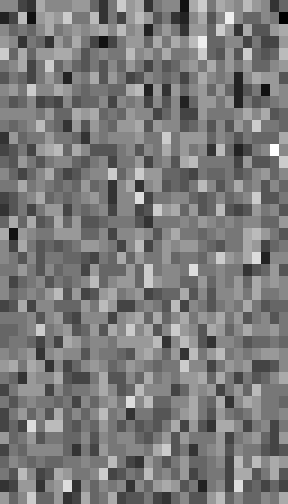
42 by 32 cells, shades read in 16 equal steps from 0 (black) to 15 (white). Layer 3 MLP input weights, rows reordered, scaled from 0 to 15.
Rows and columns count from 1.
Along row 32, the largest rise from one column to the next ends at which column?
4
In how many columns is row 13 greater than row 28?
10
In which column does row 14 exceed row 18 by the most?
32
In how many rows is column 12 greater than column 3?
19
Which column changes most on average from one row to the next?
17
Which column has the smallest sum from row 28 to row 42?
9
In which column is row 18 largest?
18
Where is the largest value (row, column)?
13, 31
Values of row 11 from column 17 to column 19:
5 9 8
